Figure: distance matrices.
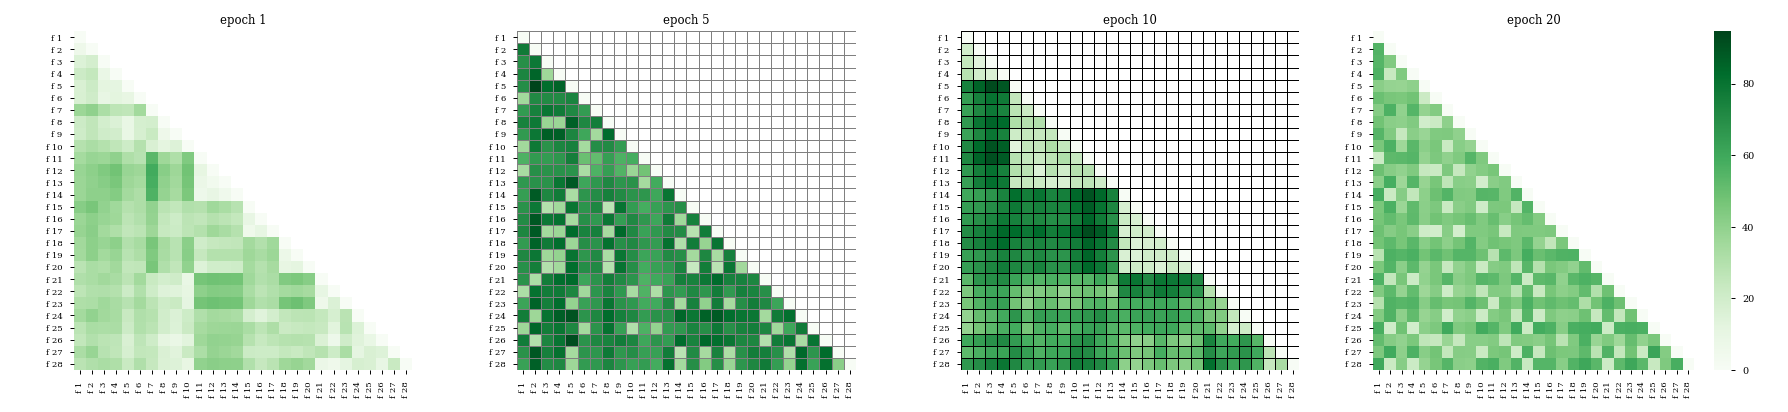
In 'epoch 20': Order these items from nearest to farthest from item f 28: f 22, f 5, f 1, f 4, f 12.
f 4, f 5, f 12, f 22, f 1
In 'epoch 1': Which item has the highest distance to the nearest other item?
f 7
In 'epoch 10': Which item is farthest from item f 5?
f 3
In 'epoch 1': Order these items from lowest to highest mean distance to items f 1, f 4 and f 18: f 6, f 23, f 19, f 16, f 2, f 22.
f 6, f 2, f 19, f 22, f 16, f 23
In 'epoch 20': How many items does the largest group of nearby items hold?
8
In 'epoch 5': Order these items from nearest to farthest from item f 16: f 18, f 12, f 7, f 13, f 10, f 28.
f 18, f 28, f 12, f 7, f 10, f 13
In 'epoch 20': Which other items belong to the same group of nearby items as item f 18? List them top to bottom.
f 16
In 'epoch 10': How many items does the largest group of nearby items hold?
9
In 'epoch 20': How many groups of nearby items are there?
6
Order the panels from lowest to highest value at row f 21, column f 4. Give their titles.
epoch 20, epoch 1, epoch 10, epoch 5
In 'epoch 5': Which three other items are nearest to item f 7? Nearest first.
f 9, f 11, f 12
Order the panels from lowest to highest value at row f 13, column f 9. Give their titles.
epoch 10, epoch 1, epoch 20, epoch 5
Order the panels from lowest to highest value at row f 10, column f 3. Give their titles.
epoch 1, epoch 20, epoch 5, epoch 10
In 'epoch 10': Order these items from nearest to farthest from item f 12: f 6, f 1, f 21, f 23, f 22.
f 6, f 22, f 23, f 21, f 1
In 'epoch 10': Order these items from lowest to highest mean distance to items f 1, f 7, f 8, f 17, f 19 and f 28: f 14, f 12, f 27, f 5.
f 14, f 27, f 12, f 5
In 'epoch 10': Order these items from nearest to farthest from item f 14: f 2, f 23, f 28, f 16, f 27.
f 16, f 28, f 27, f 23, f 2
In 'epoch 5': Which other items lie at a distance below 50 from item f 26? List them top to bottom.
f 2, f 21, f 24
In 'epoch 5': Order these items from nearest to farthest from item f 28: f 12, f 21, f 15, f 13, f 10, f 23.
f 23, f 12, f 10, f 15, f 21, f 13
